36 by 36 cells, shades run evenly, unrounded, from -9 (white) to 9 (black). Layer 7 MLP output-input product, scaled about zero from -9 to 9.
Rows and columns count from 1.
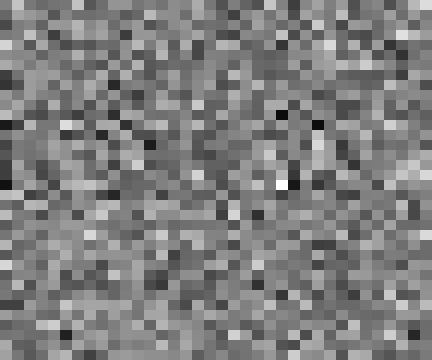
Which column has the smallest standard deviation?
21
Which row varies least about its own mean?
23
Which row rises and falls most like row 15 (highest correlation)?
3
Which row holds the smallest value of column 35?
17
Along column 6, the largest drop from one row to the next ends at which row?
13
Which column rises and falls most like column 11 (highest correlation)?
27
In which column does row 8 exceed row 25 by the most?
1
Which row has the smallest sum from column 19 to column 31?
36
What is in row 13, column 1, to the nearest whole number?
7
